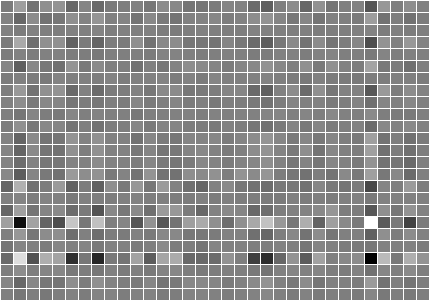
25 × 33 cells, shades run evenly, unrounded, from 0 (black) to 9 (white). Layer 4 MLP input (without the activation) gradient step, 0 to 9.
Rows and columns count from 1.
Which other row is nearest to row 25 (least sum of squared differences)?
3
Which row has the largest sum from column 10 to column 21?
19
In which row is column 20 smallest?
22
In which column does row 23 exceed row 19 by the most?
2
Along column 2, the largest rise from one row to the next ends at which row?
20
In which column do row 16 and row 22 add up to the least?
29
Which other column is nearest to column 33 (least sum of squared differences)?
28
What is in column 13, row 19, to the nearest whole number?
3
